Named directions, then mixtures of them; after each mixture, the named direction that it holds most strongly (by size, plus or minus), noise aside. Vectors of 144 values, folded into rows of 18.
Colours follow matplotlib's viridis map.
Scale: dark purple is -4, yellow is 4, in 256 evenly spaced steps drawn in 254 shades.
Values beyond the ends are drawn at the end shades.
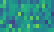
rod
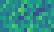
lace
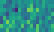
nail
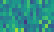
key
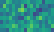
lace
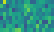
key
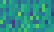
rod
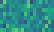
key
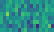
nail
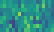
rod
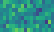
lace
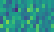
nail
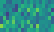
nail
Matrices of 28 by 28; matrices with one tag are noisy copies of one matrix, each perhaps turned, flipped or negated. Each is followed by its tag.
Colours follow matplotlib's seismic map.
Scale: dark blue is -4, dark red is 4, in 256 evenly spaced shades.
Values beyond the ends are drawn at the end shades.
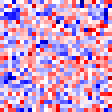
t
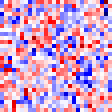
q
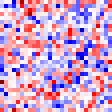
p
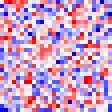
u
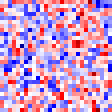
p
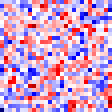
u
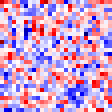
u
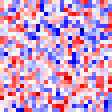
p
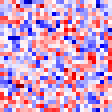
q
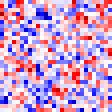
q
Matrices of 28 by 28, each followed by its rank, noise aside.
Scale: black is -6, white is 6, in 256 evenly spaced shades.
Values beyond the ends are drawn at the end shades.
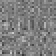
four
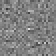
five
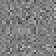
four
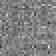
six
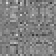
four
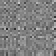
three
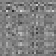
three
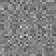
five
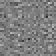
five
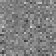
five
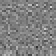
five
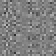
three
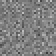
five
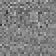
six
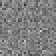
four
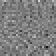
six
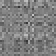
three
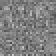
six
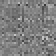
four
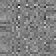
three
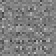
five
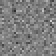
six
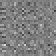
four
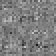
five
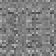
four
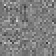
six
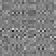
four
